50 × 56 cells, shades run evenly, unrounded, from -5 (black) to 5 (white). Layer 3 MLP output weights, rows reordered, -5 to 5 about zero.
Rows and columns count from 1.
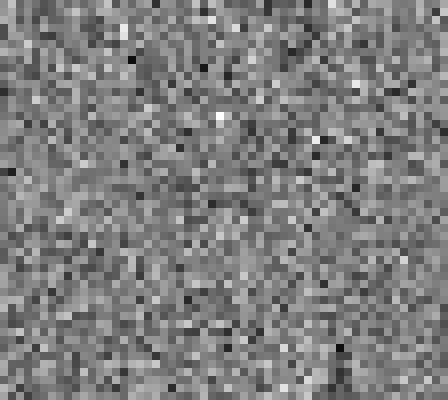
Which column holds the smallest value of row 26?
27
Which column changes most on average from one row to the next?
45
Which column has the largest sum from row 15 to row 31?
47
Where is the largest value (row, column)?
15, 28
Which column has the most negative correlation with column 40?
16
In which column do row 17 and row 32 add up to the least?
37
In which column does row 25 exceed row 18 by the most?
41
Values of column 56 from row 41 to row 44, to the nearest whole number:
-2 -1 0 0
